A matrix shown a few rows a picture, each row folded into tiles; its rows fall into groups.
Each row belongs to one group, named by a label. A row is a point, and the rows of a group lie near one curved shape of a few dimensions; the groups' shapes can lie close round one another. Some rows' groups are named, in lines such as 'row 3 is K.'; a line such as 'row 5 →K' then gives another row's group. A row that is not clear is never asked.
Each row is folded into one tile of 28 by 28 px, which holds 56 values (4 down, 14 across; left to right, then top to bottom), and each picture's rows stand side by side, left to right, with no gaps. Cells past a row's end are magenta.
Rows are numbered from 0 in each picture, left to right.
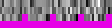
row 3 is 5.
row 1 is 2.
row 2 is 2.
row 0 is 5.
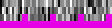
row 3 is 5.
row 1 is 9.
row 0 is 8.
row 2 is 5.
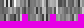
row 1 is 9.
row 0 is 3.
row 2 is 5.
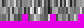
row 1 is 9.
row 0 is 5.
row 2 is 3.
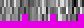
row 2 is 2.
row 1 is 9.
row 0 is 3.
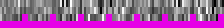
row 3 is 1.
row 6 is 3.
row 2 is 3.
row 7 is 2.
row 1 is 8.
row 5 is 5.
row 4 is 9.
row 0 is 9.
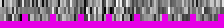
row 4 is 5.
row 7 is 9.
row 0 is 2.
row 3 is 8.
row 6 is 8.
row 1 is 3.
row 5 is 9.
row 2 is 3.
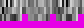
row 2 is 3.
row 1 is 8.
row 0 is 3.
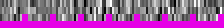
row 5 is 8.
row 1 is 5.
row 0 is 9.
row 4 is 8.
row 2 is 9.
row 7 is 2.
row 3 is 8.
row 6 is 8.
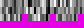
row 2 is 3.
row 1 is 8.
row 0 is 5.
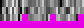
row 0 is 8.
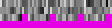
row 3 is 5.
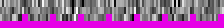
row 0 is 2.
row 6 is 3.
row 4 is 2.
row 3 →8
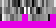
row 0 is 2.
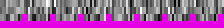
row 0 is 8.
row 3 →3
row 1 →9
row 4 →9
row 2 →2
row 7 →8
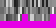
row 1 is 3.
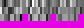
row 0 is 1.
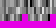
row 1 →2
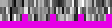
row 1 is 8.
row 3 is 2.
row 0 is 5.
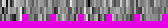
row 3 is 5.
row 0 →3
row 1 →8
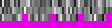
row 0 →3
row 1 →5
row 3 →8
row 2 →2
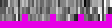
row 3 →9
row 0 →9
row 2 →2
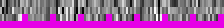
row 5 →9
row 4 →2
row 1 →3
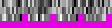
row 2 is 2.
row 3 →3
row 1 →5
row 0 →2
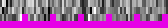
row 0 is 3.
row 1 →9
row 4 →9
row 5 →8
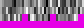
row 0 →5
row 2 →3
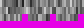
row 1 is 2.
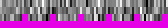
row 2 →3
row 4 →5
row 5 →8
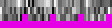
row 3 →2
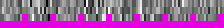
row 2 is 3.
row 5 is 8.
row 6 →3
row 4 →5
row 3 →3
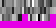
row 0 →2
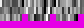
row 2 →2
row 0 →5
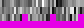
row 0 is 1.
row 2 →9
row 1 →5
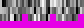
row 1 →8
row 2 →9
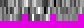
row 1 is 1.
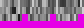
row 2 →5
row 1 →3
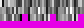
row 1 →9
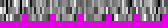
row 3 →2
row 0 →8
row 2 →2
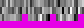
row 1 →2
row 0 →3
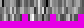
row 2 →8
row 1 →2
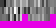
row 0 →9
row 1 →3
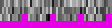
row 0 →5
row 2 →9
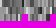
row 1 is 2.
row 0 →5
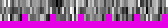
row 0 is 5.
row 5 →8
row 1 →2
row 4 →9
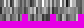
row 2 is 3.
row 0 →3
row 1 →5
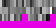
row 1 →2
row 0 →5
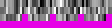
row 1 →5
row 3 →2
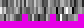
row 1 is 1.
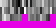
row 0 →2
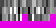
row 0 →9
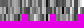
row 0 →8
